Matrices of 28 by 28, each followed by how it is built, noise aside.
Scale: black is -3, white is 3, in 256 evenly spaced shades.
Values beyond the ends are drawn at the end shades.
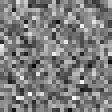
repeating columns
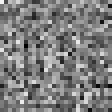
blocks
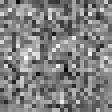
blocks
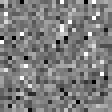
sparse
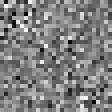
block diagonal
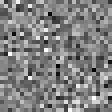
block diagonal
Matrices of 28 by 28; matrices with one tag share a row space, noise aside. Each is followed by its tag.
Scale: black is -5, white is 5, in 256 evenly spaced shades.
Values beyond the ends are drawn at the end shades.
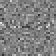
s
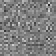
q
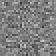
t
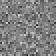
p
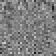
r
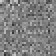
q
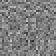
p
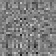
t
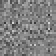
q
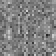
r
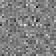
p
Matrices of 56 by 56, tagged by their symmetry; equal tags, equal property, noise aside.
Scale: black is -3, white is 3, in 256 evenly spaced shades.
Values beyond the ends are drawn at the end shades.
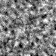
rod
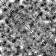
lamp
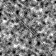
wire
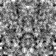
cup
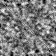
wire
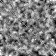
lamp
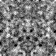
cup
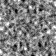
wire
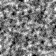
wire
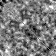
lamp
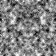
cup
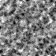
lamp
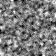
wire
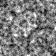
lamp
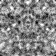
cup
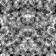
cup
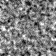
rod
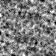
wire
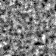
rod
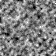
lamp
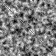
lamp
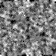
wire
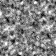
wire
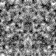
cup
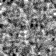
rod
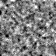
rod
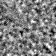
rod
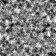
wire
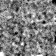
rod
